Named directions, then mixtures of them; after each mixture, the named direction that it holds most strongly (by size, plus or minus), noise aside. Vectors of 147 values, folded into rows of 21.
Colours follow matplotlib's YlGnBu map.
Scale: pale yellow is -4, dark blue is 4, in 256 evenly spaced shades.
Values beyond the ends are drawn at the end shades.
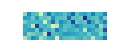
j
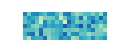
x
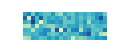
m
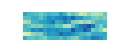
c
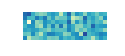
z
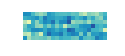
c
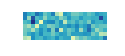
m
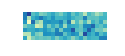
z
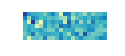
z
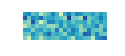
m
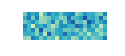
j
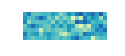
c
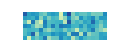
x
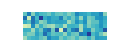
m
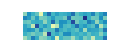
j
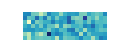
z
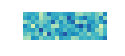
j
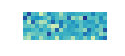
j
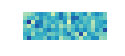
z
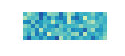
j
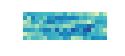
c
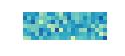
m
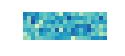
m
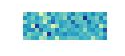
j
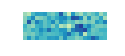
z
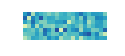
m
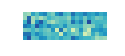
m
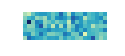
z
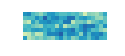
c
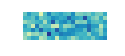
j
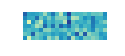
z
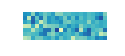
m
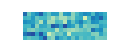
c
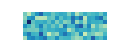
z
